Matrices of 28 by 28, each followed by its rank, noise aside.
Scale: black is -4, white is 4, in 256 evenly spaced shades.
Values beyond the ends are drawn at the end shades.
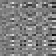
two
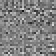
six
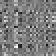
three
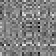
two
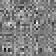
five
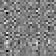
four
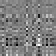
two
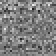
six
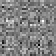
five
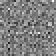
six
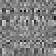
two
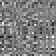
three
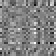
two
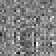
three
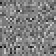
six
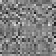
four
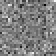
five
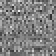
five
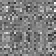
four
